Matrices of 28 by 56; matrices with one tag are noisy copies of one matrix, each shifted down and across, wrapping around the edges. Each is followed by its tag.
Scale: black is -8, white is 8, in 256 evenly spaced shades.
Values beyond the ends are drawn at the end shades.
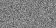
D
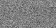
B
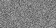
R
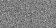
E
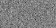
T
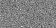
D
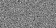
E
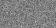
D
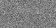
B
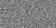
T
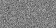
R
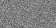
R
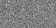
R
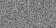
D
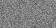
R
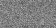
B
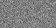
E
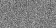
D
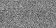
B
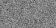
D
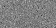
E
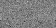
B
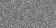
D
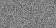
D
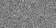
R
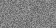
R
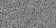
D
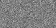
R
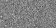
T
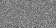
E
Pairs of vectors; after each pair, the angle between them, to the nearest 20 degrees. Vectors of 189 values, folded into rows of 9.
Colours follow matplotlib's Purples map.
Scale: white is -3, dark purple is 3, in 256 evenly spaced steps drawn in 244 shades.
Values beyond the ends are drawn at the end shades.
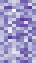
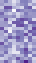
20 degrees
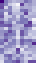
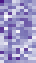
60 degrees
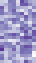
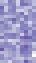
20 degrees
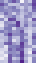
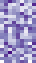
80 degrees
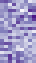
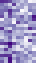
40 degrees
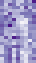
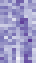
140 degrees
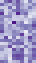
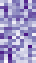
120 degrees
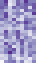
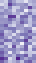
120 degrees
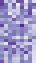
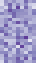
140 degrees
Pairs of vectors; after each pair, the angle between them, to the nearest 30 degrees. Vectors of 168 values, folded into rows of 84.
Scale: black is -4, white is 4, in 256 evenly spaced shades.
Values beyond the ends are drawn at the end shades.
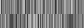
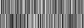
30 degrees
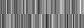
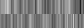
120 degrees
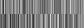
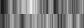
90 degrees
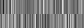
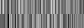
120 degrees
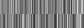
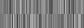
90 degrees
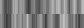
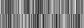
60 degrees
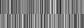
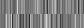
90 degrees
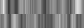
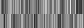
120 degrees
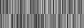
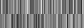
30 degrees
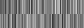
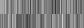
150 degrees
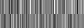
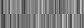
60 degrees
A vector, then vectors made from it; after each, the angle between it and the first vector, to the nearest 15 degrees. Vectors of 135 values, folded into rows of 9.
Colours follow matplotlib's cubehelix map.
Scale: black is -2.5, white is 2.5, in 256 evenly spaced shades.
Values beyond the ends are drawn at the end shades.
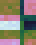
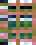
90 degrees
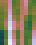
75 degrees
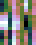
60 degrees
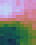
105 degrees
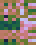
135 degrees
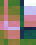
60 degrees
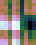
30 degrees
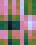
150 degrees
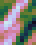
60 degrees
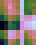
150 degrees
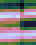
75 degrees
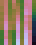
75 degrees
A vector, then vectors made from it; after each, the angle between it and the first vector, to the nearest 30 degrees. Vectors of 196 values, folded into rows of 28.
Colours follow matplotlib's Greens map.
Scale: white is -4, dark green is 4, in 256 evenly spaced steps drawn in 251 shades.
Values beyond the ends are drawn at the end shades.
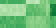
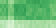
120 degrees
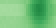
90 degrees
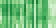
120 degrees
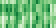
120 degrees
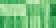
30 degrees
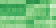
150 degrees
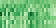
120 degrees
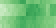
60 degrees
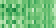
120 degrees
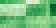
30 degrees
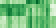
150 degrees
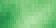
90 degrees
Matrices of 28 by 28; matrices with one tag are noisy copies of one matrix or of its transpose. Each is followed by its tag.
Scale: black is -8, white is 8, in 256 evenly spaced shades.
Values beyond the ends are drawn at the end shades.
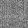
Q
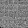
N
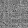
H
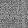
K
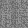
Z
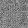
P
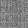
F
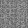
N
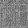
P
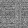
Q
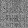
F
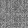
F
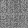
F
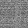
Q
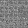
N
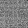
N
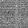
Q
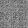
H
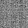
H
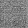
P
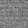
N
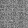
H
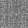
F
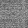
K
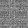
Z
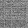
P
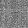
Z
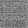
P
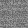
Z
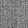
N
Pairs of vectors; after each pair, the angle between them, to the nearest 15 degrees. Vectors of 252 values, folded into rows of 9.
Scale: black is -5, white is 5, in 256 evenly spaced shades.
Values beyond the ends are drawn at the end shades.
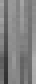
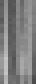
150 degrees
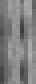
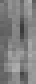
30 degrees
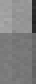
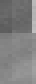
165 degrees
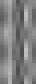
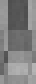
90 degrees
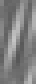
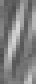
15 degrees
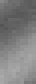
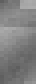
150 degrees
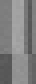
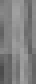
30 degrees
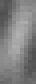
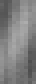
15 degrees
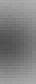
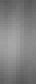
165 degrees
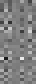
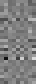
60 degrees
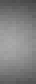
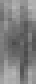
135 degrees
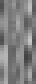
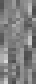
30 degrees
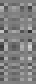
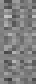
90 degrees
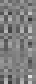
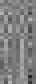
150 degrees
